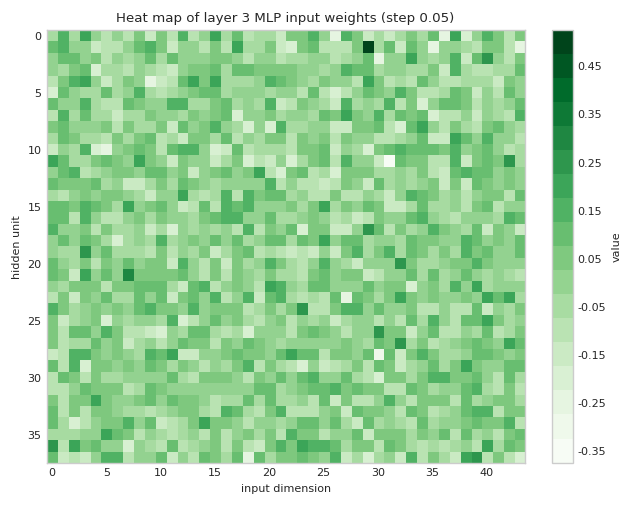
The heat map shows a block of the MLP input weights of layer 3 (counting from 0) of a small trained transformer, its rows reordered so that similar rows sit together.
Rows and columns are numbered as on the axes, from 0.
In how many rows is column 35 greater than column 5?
15
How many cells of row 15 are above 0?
22
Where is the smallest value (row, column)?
11, 31
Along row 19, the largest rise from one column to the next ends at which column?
3
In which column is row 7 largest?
27
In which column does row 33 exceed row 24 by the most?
40
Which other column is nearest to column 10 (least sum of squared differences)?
41
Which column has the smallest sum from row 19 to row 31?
1
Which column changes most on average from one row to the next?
29
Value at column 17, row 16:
0.15
